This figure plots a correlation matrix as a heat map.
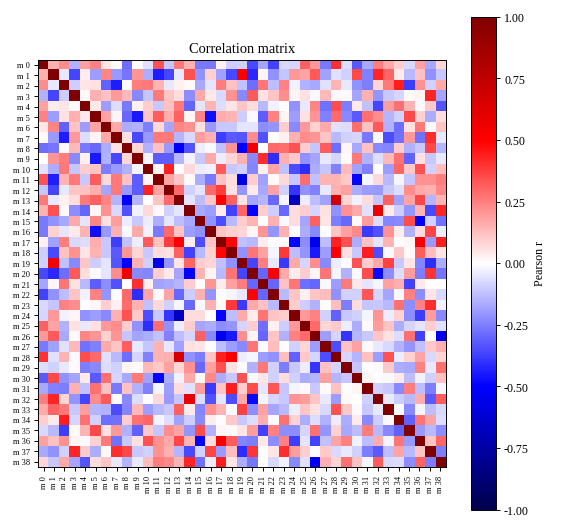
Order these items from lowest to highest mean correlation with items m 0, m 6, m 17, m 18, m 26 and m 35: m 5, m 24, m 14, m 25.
m 24, m 14, m 25, m 5
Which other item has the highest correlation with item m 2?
m 34
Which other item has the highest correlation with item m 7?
m 37
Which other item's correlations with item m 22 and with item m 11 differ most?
m 0
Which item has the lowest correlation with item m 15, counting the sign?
m 36
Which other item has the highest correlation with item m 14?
m 32
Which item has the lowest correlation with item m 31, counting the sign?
m 16
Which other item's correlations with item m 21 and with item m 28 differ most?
m 13
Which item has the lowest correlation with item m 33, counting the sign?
m 7
